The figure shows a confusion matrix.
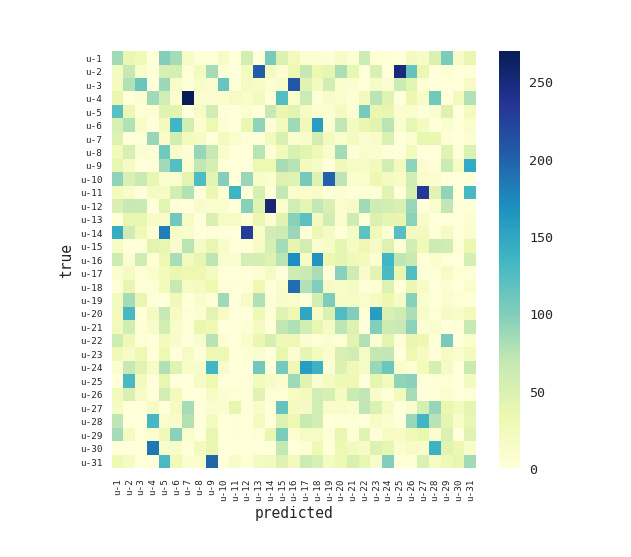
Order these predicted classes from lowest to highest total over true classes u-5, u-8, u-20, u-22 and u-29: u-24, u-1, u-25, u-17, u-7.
u-7, u-25, u-24, u-17, u-1
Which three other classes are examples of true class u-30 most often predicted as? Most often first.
u-4, u-28, u-15
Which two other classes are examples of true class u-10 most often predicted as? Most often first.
u-19, u-8
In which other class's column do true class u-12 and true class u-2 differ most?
u-14
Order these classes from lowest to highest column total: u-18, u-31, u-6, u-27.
u-27, u-31, u-6, u-18
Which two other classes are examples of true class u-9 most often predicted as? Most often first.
u-31, u-6
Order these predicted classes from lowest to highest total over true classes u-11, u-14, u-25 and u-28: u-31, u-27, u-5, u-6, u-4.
u-6, u-4, u-31, u-5, u-27
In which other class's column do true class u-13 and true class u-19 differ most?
u-17
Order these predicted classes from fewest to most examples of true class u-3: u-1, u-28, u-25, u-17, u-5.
u-28, u-1, u-17, u-25, u-5
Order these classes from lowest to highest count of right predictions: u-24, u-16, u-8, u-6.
u-8, u-24, u-6, u-16
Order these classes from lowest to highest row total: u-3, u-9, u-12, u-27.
u-27, u-3, u-9, u-12
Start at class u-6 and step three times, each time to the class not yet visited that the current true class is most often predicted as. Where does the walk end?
u-24
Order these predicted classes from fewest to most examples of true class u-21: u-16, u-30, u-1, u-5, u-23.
u-30, u-1, u-5, u-16, u-23
